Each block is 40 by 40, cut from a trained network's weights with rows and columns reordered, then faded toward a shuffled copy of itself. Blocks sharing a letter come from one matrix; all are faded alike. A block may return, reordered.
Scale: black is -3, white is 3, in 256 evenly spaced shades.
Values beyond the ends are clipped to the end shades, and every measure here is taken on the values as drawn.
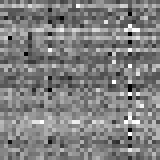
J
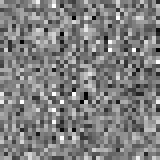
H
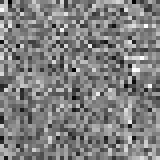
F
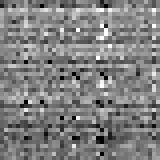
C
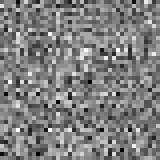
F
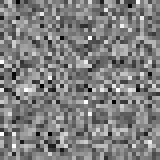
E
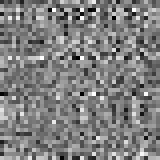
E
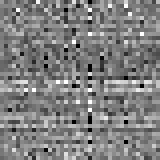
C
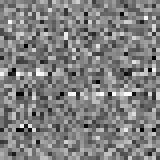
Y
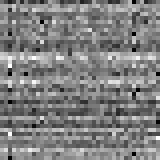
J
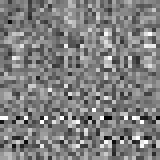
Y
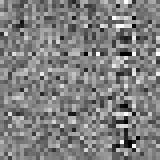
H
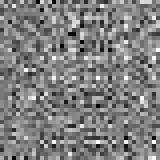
F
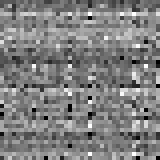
C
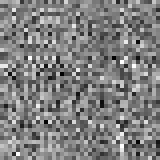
F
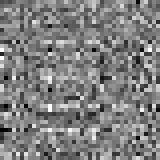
E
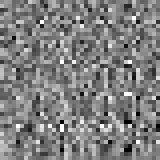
F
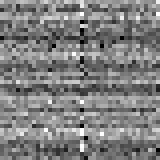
J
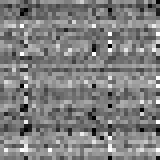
C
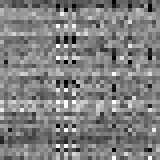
C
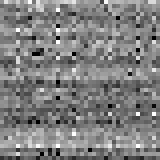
C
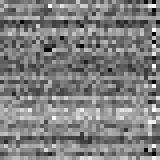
J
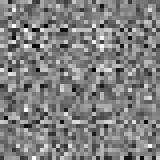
E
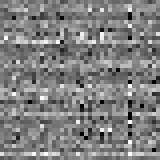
C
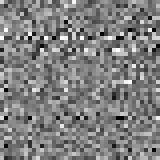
Y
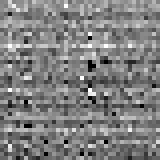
C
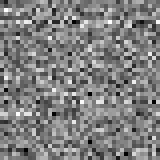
E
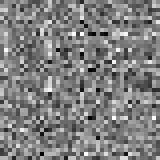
F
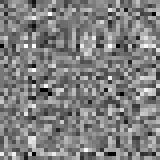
F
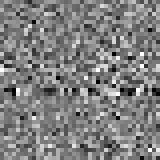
E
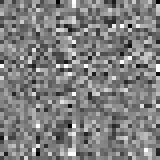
H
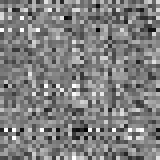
Y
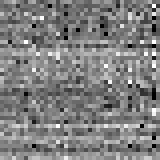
C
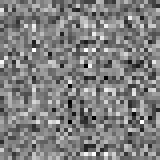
F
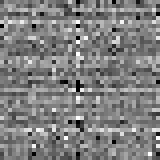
C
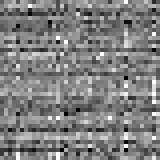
C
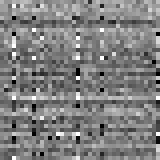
C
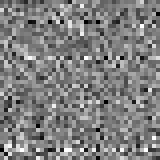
Y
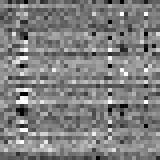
C
